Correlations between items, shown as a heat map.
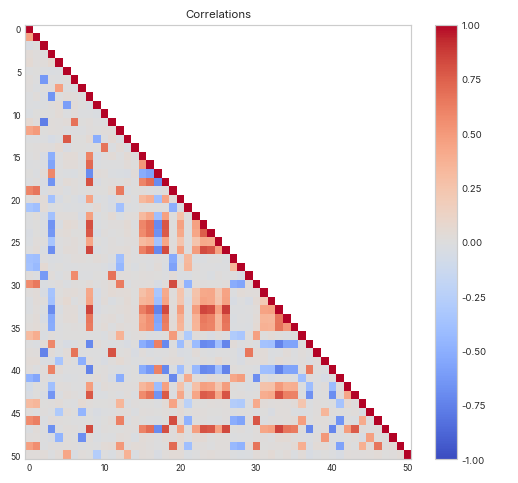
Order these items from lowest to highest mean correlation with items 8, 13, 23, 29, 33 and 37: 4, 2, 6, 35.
2, 4, 6, 35
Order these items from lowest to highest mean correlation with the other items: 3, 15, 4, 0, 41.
3, 41, 4, 0, 15
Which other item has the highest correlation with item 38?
11
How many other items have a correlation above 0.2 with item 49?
8
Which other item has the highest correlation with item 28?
41
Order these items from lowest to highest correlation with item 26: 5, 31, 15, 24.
5, 31, 15, 24
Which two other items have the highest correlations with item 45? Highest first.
48, 39
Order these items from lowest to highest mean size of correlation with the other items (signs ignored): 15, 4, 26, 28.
4, 28, 15, 26
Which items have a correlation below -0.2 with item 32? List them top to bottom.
3, 17, 37, 40
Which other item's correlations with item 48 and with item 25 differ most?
7
